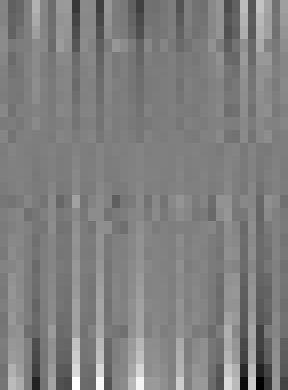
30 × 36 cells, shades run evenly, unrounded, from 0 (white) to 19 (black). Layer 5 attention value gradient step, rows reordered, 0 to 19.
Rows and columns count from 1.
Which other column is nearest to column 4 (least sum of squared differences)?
22
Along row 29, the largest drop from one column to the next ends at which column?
32
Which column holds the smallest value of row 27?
10
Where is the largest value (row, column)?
30, 33
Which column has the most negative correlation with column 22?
27
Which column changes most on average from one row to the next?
34
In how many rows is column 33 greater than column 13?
19
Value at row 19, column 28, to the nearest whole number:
10
